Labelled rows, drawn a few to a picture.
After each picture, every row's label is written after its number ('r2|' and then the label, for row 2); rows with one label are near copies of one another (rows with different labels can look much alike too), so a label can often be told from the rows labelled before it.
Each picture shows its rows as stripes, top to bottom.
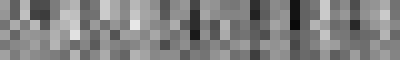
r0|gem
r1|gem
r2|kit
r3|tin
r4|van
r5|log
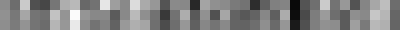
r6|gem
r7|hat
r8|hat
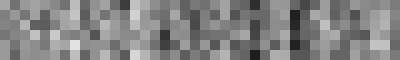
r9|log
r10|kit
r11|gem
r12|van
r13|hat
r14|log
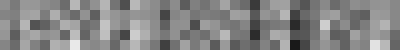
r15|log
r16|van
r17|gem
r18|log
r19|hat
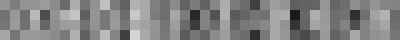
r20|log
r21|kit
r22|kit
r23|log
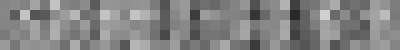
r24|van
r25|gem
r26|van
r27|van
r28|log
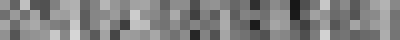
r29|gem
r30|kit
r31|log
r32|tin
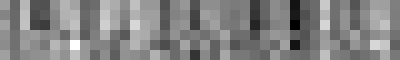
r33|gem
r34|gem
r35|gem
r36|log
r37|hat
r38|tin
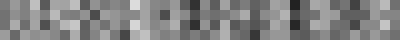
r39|kit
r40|van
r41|kit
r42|log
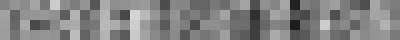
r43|van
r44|log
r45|gem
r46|log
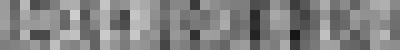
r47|gem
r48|log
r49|log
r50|gem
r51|van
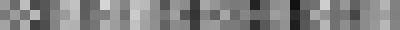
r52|gem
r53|kit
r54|gem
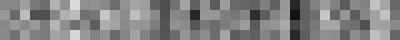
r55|hat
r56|gem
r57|van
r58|hat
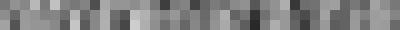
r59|van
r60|log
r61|log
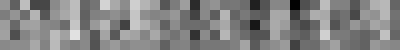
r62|gem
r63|kit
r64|log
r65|tin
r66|van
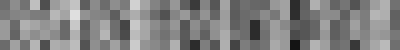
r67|kit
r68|hat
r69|log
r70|log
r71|kit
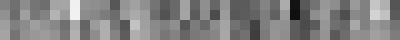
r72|hat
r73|hat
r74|log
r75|log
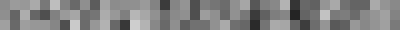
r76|van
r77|gem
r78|log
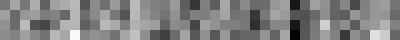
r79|kit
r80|log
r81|gem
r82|hat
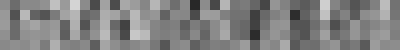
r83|tin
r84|gem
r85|log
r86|log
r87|van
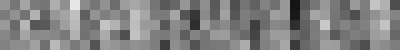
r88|hat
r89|kit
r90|gem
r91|log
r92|van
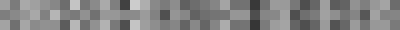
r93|log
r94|van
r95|log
